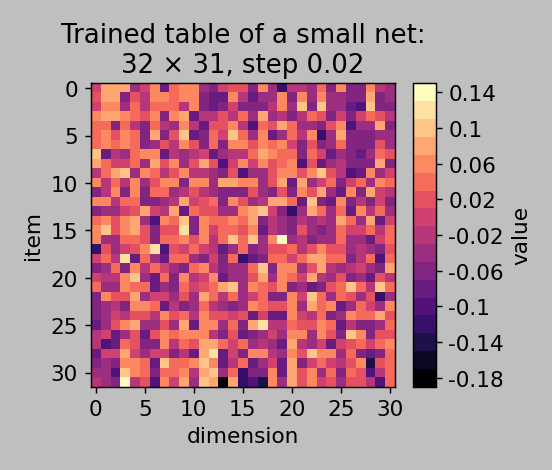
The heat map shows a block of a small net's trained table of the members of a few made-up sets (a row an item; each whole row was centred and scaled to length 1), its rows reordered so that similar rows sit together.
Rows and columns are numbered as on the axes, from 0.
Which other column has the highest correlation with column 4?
16
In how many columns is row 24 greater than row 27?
13
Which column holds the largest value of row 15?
9
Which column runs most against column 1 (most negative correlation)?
30
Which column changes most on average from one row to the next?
29
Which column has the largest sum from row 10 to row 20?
4
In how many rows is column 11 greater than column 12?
19
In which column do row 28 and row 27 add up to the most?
12
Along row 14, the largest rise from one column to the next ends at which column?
7
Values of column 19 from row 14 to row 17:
-0.04 -0.04 0.14 0.02
